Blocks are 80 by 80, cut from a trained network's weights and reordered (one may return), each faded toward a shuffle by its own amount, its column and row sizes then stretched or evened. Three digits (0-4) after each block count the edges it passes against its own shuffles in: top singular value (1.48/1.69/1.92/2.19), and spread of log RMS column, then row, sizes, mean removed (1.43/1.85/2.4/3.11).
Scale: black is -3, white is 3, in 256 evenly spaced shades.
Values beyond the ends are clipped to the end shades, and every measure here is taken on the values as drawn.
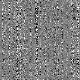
0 4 1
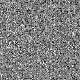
1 1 1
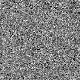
0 0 1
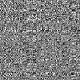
3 1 3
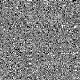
2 1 1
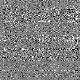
2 2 4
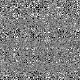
0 2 4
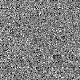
1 0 2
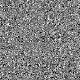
1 1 2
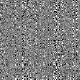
2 4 2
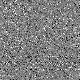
1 0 1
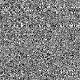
3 1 2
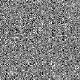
3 3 1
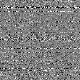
1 0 4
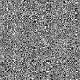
3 2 2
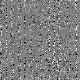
0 4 1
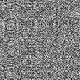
4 0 0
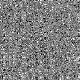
3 1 0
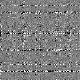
3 2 4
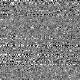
3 0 4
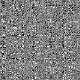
2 3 3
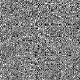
3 2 2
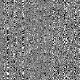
3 4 1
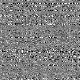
2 1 4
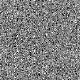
0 3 0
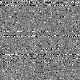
2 0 4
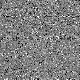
1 0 1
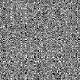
4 3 2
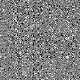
3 3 1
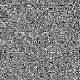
2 1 2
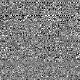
1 2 4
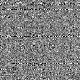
2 0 3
